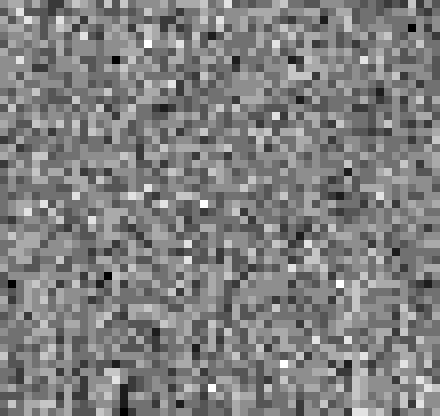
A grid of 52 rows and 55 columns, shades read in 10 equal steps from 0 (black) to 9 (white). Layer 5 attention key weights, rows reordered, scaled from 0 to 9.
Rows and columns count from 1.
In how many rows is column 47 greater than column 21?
18
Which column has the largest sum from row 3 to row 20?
19
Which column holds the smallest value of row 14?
21
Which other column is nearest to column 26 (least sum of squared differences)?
1
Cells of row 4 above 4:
33
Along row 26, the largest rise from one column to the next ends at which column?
26
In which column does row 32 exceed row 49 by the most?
17
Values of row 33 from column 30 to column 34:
3 3 6 4 6
